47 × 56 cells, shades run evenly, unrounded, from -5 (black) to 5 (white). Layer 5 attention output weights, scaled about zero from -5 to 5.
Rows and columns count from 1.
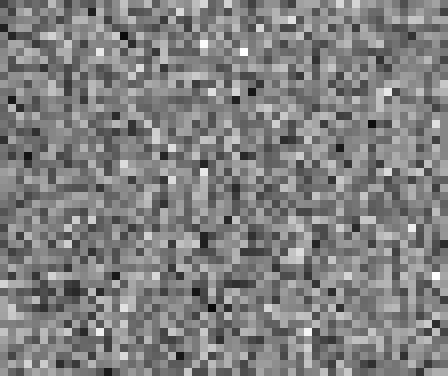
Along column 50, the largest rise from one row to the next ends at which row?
13
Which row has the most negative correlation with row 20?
7
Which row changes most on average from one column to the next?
42
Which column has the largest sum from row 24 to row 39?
52
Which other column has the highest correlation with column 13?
31
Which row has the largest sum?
22
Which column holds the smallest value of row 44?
14
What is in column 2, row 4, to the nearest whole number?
0
